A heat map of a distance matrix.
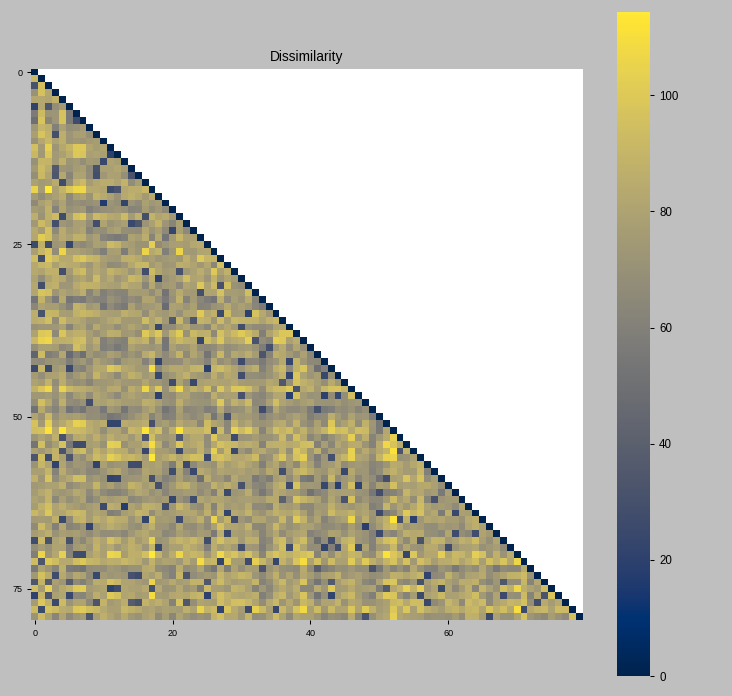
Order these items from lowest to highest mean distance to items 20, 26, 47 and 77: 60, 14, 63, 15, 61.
15, 14, 60, 61, 63
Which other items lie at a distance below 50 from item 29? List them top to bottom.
4, 16, 21, 53, 55, 65
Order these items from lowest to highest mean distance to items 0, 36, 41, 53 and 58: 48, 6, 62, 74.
62, 74, 6, 48
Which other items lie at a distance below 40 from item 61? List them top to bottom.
28, 50, 64, 67
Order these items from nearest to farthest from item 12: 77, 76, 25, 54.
77, 25, 76, 54
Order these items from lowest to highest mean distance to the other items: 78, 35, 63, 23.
23, 63, 35, 78
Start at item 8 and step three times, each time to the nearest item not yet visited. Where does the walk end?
79
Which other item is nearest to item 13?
63
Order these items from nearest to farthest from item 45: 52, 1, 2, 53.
1, 53, 2, 52
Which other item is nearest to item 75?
11
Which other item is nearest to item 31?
35
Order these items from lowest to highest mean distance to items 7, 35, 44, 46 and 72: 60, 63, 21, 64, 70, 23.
60, 70, 63, 23, 64, 21
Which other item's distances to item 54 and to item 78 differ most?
70
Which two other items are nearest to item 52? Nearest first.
26, 50
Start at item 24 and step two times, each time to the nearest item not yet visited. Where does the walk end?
32
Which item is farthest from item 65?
52
